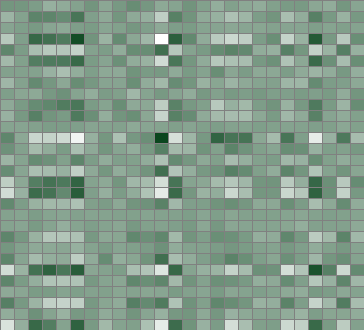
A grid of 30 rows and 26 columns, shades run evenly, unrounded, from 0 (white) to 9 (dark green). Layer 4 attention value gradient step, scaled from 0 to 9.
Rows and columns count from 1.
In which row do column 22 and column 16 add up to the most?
13
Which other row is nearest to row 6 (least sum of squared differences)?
17
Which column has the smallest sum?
12
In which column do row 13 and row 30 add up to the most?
16
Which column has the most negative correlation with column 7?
8
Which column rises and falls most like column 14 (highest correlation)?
7
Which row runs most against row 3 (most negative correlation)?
9
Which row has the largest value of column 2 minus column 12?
4
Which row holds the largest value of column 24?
25
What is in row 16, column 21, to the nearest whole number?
6
